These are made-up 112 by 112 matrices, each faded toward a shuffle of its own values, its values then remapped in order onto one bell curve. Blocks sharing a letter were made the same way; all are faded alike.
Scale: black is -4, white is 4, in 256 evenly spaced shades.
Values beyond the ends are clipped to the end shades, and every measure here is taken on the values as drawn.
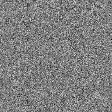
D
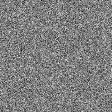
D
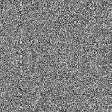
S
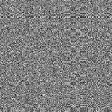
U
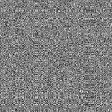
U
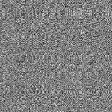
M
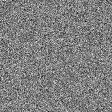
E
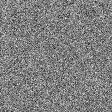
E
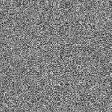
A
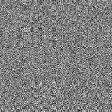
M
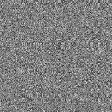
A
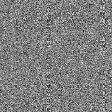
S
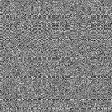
U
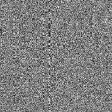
S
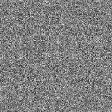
A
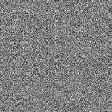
A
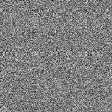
A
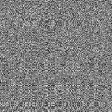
U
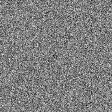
D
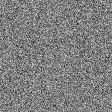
E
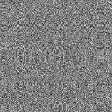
M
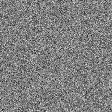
E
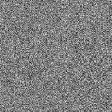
A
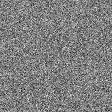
E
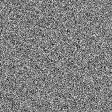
E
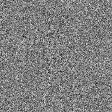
D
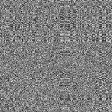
U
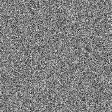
D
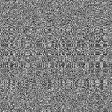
U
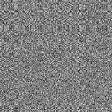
M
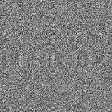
A
